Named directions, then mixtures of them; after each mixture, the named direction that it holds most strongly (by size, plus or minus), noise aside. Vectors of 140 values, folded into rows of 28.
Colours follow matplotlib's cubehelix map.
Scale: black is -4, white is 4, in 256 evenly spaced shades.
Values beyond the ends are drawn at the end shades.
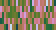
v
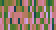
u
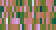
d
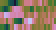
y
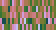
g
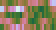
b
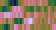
y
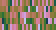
g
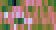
y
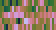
y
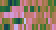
y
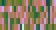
u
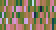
d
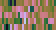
y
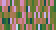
g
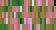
d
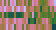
b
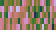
u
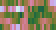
b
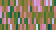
v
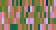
g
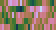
b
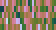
d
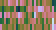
b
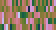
v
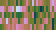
b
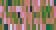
v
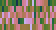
u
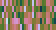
d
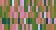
g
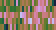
v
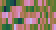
y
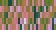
u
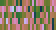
u
